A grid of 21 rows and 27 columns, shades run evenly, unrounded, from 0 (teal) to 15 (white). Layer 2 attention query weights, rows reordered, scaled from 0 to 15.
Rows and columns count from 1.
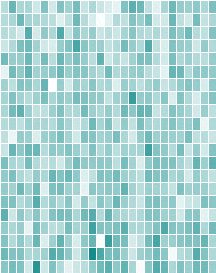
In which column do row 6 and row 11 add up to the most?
1
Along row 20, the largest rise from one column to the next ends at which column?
22
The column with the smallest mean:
19
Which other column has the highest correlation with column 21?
20
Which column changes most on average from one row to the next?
8
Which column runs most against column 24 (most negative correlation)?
2
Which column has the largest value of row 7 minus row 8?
17
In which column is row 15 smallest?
16
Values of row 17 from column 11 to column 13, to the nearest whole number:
6 4 10
